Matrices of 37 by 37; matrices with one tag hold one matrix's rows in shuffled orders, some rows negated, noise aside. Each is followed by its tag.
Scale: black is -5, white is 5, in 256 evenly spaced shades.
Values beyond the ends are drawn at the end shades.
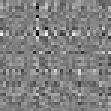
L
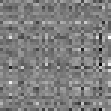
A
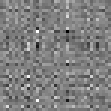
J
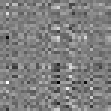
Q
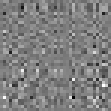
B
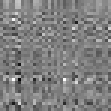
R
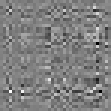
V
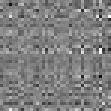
A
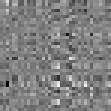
Q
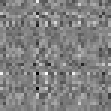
L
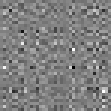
B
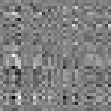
R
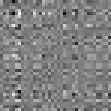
R
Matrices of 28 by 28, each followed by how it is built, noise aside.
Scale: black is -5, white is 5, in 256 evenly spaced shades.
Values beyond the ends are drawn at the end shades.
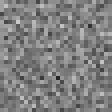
noise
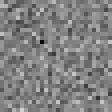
diagonal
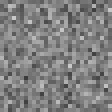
noise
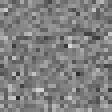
uneven rows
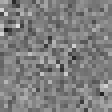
block diagonal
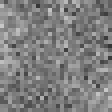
smooth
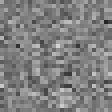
low rank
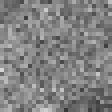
smooth
